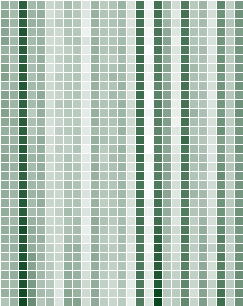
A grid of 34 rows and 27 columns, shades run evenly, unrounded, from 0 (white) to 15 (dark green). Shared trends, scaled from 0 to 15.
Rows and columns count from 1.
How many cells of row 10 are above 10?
3
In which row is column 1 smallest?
34
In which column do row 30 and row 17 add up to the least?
17
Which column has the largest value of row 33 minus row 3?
18
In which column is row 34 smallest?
15
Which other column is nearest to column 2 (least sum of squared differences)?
11
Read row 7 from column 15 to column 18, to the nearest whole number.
3 12 1 10
